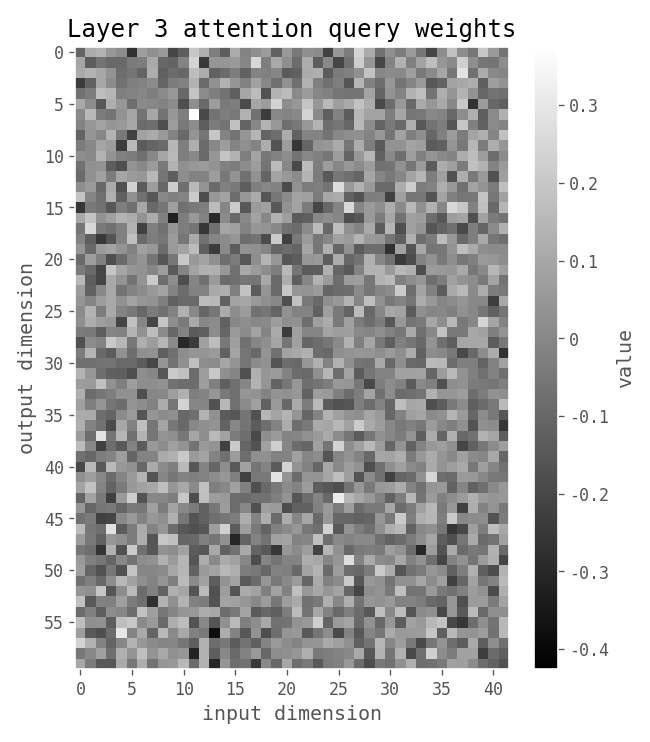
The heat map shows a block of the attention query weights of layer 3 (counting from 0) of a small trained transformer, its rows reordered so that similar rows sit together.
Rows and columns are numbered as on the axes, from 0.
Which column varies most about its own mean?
11
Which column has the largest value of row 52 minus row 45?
2
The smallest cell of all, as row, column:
56, 13
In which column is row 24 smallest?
40
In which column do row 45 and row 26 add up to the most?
36
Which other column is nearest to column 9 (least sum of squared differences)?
38
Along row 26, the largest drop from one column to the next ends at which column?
4
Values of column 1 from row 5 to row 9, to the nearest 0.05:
0 0.15 0.05 0.05 0
